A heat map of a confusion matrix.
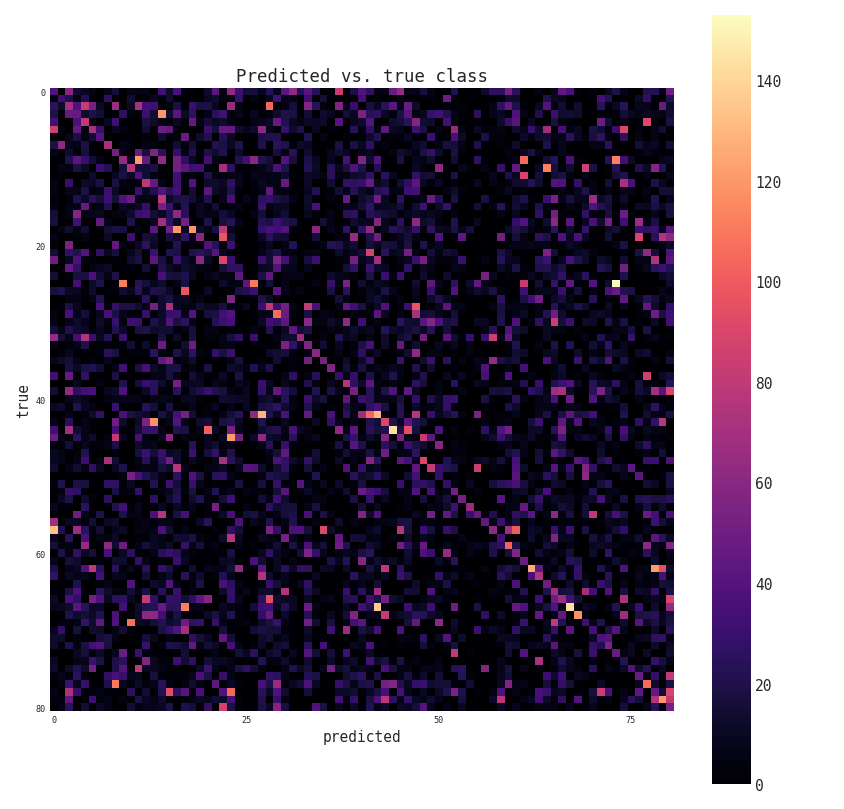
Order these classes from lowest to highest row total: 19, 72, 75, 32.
72, 75, 32, 19
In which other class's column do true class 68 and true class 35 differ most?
43
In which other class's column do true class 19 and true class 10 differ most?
64
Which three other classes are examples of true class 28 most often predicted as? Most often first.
47, 33, 15
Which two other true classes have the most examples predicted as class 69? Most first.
10, 65
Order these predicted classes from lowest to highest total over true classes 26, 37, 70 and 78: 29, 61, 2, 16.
61, 16, 29, 2
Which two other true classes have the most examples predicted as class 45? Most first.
57, 0
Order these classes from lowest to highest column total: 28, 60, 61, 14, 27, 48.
61, 48, 60, 27, 28, 14
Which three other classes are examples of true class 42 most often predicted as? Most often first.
27, 41, 47
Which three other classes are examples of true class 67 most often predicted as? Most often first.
42, 17, 80
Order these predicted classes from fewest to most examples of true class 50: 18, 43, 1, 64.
1, 43, 64, 18
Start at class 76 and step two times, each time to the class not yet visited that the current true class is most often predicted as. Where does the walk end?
22
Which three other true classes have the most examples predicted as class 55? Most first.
49, 42, 25
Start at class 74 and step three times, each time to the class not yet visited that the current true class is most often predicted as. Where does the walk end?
23
